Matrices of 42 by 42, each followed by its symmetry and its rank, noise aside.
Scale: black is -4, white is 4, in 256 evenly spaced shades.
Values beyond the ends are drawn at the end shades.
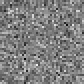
no symmetry, rank twelve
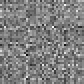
no symmetry, rank six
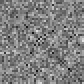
symmetric, rank twelve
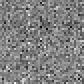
no symmetry, rank twelve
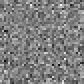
antisymmetric, rank eight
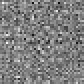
no symmetry, rank eight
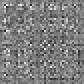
symmetric, rank six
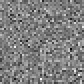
no symmetry, rank twelve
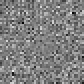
symmetric, rank eight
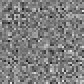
symmetric, rank eight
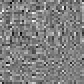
antisymmetric, rank six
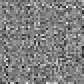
antisymmetric, rank eight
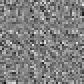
antisymmetric, rank six
